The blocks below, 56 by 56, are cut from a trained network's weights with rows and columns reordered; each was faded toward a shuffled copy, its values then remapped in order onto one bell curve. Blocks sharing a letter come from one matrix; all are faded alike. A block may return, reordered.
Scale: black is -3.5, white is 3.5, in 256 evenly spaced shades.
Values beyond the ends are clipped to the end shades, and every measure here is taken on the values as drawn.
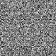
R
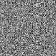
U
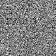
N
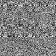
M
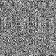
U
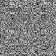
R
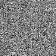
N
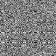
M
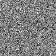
N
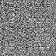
R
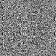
U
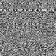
M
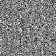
N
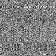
R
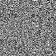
N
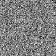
N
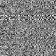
M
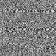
M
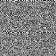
M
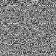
M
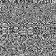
M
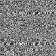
M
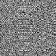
R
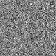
N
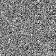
N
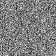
N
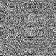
R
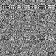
M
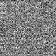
R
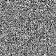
N
